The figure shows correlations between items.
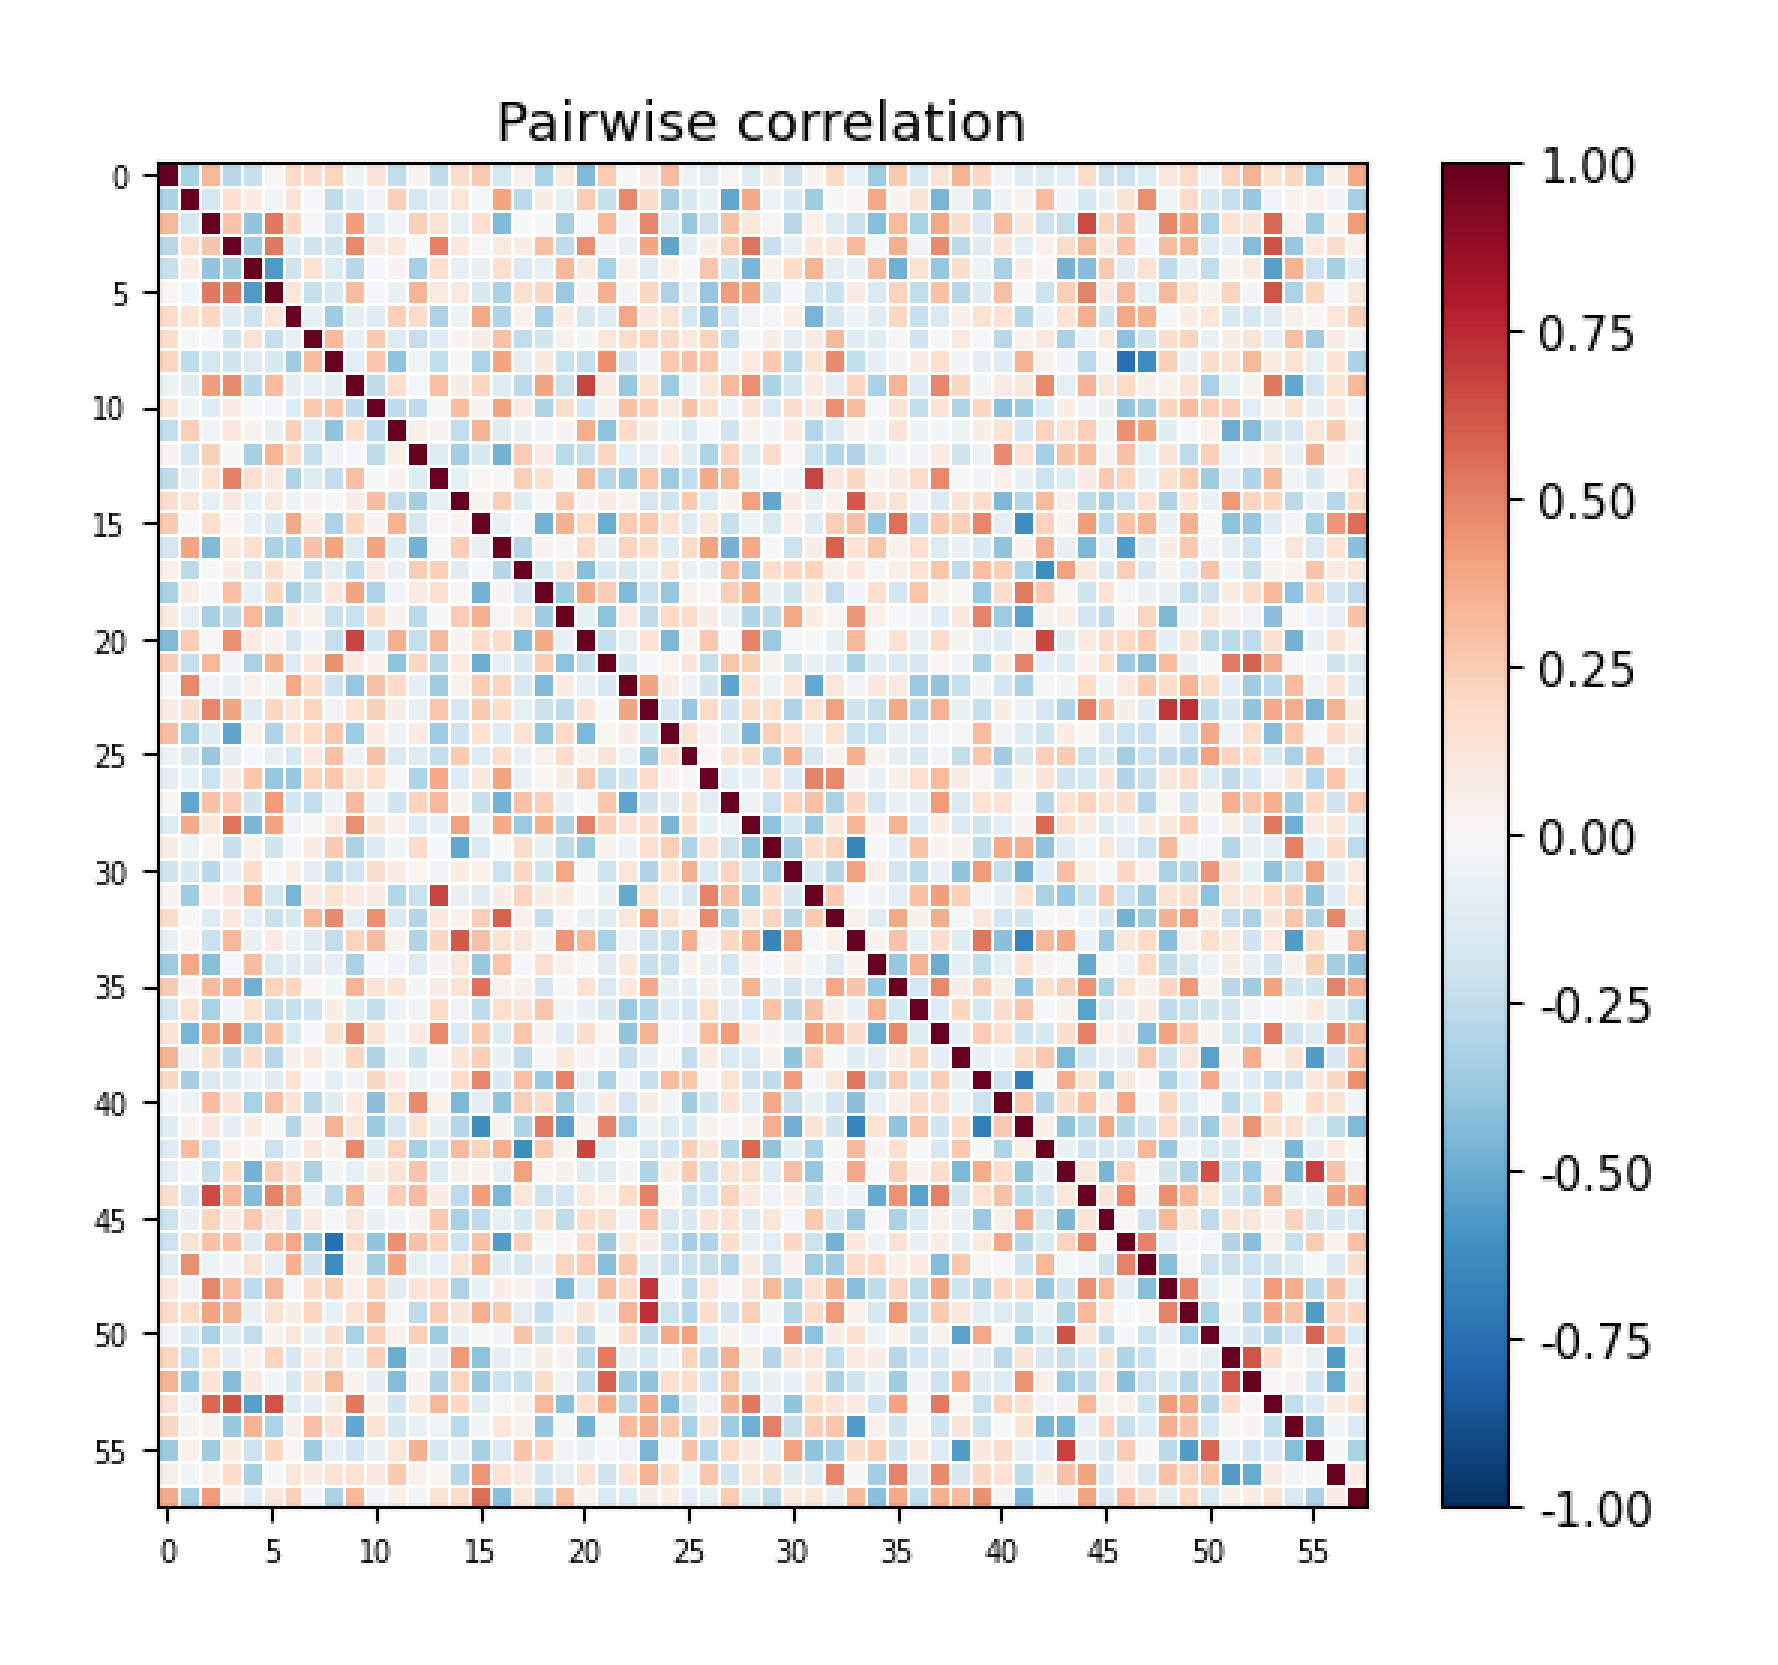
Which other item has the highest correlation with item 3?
53
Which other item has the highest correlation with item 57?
15
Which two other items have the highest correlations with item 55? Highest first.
43, 50
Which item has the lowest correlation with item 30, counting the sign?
41
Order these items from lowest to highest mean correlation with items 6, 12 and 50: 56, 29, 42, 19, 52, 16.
16, 42, 52, 19, 29, 56
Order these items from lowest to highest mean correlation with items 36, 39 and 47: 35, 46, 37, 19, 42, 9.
37, 9, 35, 42, 46, 19
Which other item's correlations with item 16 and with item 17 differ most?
42
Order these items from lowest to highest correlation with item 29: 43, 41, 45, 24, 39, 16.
39, 43, 16, 45, 24, 41
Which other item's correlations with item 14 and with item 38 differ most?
33
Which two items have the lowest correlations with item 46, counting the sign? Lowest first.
8, 16
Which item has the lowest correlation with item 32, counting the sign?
46
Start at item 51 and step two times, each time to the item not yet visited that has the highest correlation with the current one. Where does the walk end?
21
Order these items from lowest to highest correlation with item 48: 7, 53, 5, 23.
7, 5, 53, 23
